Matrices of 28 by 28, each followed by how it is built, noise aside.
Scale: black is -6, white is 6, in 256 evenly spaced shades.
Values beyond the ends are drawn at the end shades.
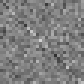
diagonal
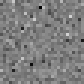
sparse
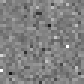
sparse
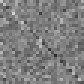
diagonal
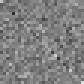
diagonal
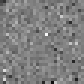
sparse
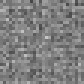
blocks
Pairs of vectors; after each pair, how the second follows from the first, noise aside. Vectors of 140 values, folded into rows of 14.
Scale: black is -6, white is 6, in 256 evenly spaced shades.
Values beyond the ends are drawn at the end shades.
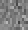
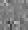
reversed, partly zeroed.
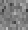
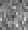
reversed, negated.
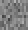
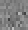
reversed, partly zeroed.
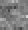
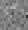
negated, partly zeroed.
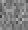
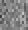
sign-scrambled.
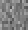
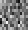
wrapped around, scaled up.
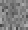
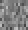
sign-scrambled.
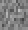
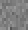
wrapped around, negated, shrunk.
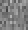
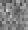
sign-scrambled.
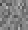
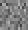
copied.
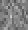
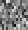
wrapped around, scaled up.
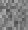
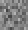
copied.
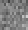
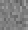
wrapped around, negated, shrunk.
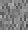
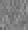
wrapped around, negated, shrunk.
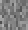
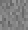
wrapped around, negated, shrunk.
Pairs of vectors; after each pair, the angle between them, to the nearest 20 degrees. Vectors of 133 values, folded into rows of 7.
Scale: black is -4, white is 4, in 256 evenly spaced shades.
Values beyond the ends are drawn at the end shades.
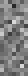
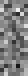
100 degrees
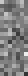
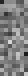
160 degrees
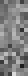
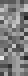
60 degrees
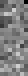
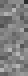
20 degrees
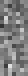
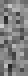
160 degrees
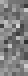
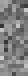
40 degrees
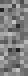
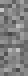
160 degrees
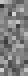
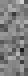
100 degrees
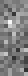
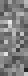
40 degrees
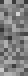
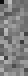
60 degrees
